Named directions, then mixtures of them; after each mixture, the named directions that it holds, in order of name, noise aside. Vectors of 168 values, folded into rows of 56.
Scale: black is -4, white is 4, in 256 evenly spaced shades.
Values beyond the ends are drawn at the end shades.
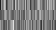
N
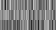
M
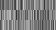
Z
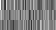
M, N, Z.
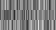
M, Z.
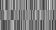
M, N.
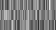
M, N, Z.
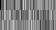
M, N, Z.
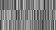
Z.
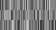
M, N, Z.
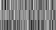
M.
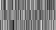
N.
